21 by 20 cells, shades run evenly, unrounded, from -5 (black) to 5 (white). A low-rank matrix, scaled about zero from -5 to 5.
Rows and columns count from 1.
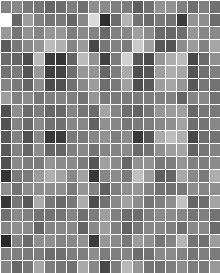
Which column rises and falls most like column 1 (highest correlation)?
9
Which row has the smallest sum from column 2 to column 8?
11
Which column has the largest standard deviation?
1
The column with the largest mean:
17
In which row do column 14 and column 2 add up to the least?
5
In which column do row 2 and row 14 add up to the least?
10
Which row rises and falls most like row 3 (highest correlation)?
15
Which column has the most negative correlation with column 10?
12
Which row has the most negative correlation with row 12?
3
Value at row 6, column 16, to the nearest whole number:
2
